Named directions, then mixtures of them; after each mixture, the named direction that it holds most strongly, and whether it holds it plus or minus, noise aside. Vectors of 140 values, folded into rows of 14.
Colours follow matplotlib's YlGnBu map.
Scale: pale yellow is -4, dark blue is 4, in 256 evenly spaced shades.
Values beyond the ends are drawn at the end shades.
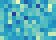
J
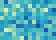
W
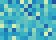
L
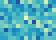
W, minus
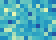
W, plus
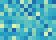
L, plus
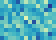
J, minus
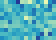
J, minus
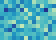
W, minus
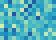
L, plus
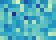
J, plus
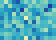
J, minus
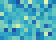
L, plus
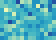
J, minus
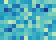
W, minus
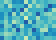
J, minus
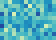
L, minus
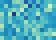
J, plus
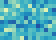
W, plus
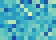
L, minus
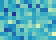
W, minus
